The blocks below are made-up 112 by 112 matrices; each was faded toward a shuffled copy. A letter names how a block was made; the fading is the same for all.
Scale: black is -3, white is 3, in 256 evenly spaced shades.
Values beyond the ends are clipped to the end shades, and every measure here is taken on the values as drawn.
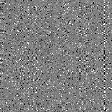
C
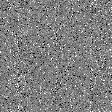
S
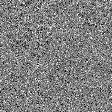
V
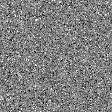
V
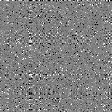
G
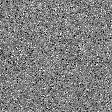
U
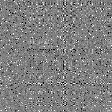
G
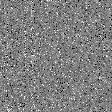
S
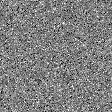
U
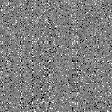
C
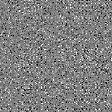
C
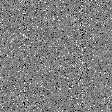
S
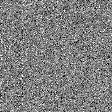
V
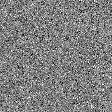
V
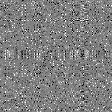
G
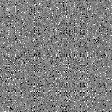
C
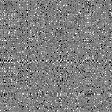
G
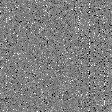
S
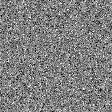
V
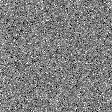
U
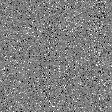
S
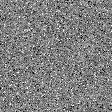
U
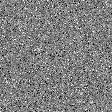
U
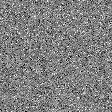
U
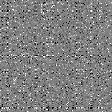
G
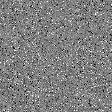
S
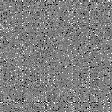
G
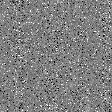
S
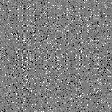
G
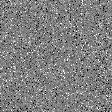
S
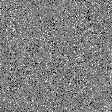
S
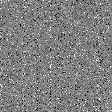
S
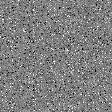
S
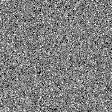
V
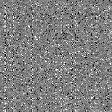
C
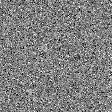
V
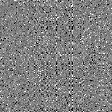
C
